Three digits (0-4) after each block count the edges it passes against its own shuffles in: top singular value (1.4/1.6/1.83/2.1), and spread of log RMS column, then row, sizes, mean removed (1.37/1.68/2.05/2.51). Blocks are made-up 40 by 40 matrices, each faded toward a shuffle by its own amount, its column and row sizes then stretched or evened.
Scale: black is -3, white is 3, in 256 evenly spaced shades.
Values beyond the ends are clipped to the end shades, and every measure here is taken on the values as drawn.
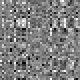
4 3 1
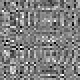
4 3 0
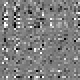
3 4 3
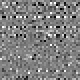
4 1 4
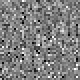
1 2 0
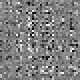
2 4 3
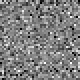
1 0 1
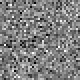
1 0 0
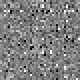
2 3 1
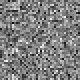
2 0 0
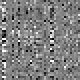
4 4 1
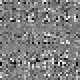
0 3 4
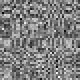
4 0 0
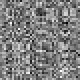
3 2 1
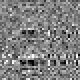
4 1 3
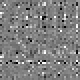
3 2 3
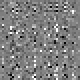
1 4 2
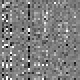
3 4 0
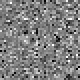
2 2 0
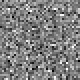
1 1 1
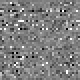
0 2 4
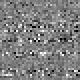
0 0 4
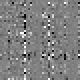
2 4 2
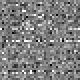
2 1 4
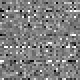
3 1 4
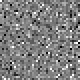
2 1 1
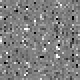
0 2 0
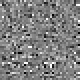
2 2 3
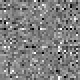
1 2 2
